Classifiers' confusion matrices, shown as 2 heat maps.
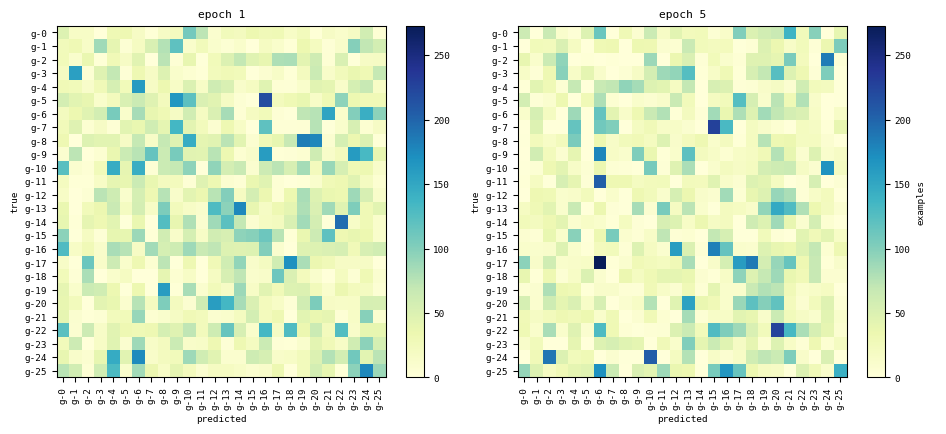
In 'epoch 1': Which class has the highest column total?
g-6
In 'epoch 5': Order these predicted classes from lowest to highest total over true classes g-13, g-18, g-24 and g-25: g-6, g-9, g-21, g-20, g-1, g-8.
g-8, g-1, g-9, g-6, g-21, g-20
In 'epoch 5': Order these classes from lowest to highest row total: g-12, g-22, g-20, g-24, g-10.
g-12, g-10, g-24, g-20, g-22
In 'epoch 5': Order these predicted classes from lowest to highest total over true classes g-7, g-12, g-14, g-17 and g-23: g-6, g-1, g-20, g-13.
g-1, g-13, g-20, g-6
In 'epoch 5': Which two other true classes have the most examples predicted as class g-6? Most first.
g-17, g-11
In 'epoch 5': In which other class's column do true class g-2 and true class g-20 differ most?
g-24
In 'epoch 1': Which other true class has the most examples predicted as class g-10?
g-8
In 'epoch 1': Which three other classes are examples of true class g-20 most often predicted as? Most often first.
g-12, g-13, g-8
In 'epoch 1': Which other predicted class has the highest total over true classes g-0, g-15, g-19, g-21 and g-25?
g-24
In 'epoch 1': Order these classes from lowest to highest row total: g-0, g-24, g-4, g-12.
g-0, g-4, g-12, g-24
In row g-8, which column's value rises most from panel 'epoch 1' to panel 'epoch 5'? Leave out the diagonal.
g-4
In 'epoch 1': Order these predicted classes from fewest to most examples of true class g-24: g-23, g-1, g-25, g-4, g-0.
g-1, g-0, g-25, g-23, g-4
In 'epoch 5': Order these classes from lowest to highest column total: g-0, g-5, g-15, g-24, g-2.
g-5, g-0, g-24, g-2, g-15
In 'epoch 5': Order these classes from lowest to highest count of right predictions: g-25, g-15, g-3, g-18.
g-18, g-15, g-3, g-25
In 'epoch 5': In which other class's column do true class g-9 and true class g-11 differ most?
g-13
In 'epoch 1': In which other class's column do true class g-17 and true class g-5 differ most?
g-16
